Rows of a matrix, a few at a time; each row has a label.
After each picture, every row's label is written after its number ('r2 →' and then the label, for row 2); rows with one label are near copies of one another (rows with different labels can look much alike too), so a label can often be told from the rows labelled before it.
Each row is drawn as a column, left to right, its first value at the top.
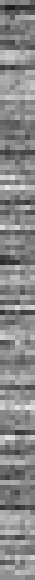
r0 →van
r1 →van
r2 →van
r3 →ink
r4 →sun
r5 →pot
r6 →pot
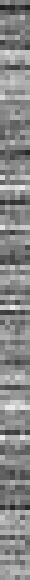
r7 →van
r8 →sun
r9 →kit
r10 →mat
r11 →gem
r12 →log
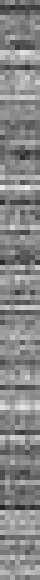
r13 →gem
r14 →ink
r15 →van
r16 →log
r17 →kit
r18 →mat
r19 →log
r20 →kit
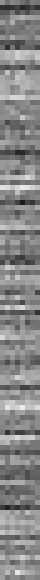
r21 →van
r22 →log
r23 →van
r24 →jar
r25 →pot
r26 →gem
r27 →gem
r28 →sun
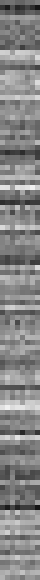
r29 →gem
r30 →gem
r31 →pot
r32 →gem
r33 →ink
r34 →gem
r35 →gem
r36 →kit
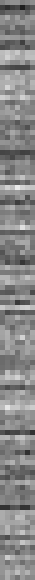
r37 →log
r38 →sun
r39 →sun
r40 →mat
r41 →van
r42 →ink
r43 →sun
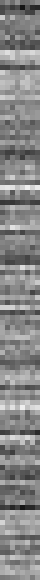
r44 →pot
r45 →mat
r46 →gem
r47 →van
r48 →kit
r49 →gem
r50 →log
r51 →sun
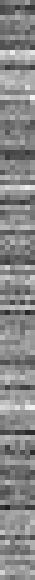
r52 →jar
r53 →kit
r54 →mat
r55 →sun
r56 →mat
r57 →sun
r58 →ink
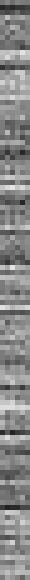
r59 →kit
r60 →gem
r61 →kit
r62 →log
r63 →pot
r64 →ink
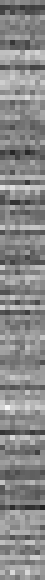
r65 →kit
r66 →sun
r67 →jar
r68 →mat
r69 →van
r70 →jar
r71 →kit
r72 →ink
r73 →kit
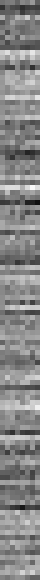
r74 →gem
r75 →mat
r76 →kit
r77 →gem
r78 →ink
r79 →pot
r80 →mat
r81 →pot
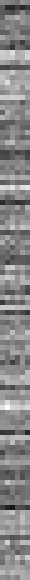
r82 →mat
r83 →kit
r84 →log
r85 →pot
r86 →van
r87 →sun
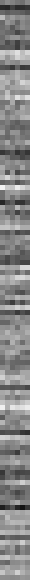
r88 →gem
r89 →van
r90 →ink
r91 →jar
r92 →kit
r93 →kit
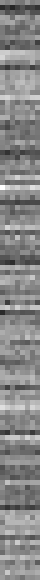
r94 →sun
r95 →ink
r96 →van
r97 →kit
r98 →pot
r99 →van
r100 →kit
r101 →van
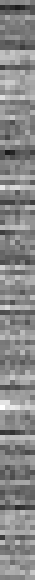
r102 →kit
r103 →pot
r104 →mat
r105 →kit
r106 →log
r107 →gem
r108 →jar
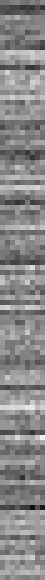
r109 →ink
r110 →pot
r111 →kit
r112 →gem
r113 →gem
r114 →ink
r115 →kit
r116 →mat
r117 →log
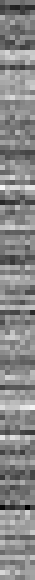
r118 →gem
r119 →jar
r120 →van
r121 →gem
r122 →ink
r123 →log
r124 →sun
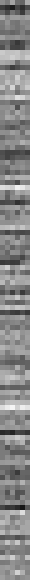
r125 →sun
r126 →kit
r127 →sun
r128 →jar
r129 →log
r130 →sun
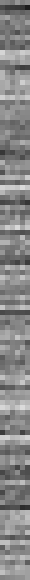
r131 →jar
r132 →gem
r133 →van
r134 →van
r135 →kit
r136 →van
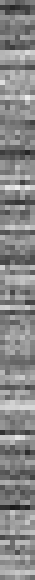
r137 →kit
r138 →jar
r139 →log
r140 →gem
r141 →jar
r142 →ink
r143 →mat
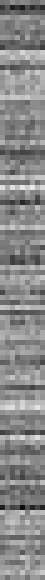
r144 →log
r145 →pot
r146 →van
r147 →van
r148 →gem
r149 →pot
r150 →log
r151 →gem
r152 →log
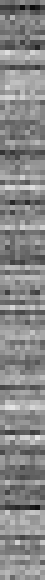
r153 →ink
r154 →log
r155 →pot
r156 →kit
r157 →van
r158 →gem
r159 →log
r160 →log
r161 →van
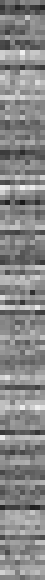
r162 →jar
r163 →mat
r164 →ink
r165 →van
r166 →mat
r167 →pot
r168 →log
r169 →kit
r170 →kit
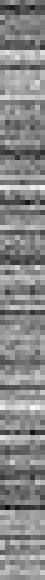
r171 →gem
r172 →log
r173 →van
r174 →kit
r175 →jar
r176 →jar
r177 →sun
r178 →kit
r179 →jar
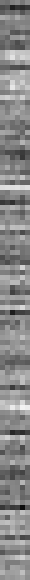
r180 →gem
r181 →gem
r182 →sun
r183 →sun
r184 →kit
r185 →sun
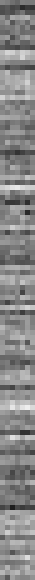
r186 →ink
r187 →mat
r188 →gem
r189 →gem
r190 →sun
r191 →pot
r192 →ink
